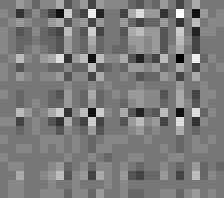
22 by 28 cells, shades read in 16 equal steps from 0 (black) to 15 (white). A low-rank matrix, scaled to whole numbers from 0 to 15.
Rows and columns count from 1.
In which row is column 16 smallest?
2
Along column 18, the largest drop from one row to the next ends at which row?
3
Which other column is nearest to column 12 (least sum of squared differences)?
23
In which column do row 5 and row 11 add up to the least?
25
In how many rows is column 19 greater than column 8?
9
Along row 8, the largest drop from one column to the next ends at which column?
13
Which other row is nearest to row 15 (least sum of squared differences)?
12
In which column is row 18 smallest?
14
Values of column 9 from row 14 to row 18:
10 8 7 7 8
